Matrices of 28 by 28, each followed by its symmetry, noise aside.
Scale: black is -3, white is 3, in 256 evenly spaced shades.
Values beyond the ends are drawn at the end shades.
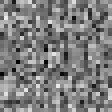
mirrored top to bottom.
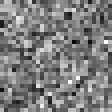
symmetric.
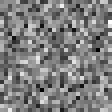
mirrored left to right.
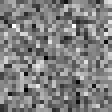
antisymmetric.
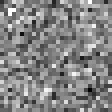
symmetric.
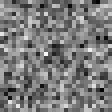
mirrored left to right.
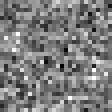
same after a half turn.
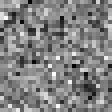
symmetric.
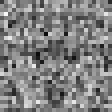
mirrored left to right.
